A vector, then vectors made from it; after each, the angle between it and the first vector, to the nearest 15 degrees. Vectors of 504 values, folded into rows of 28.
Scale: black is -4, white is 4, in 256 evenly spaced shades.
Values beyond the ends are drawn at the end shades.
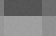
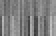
90 degrees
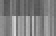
45 degrees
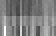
60 degrees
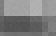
165 degrees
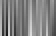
90 degrees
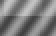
120 degrees
